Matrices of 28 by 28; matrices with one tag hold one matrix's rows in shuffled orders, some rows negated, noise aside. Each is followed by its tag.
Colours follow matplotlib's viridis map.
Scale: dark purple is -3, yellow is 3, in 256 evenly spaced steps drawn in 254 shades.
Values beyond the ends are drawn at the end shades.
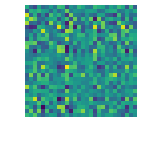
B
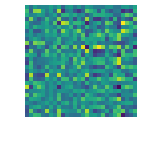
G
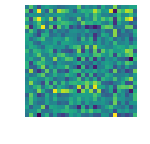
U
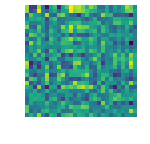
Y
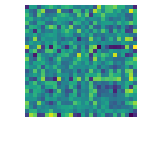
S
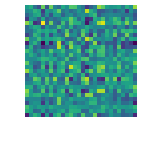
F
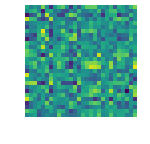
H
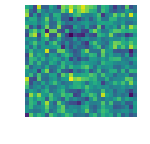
Y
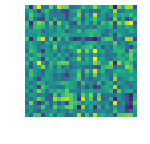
U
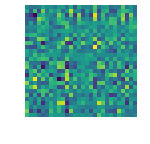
B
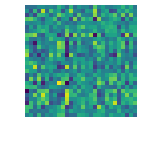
B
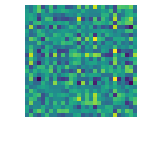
U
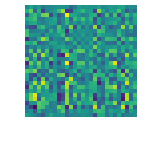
B
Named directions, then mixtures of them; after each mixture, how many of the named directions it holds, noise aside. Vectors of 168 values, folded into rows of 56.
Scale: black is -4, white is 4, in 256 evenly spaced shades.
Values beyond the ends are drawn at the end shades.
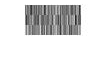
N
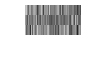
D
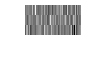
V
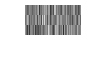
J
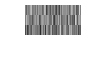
one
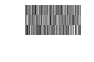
four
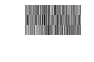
one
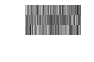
one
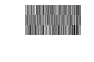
three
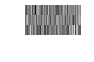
three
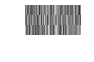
two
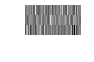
one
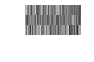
three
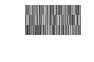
two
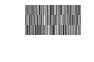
one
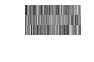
one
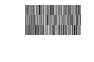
two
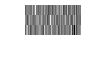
one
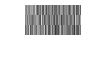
four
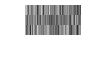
one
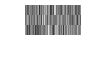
one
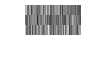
three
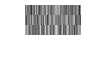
three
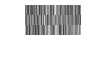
two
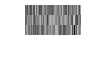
four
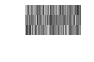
two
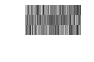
one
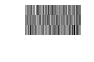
two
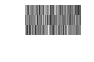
two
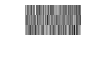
four
